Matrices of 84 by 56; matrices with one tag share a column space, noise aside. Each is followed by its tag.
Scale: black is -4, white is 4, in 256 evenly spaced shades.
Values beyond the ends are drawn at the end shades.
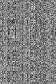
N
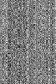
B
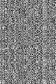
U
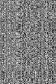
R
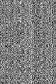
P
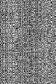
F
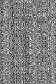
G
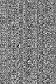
P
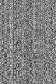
B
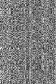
U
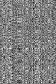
U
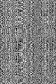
F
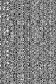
N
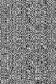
U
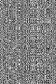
U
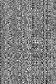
B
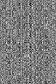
B
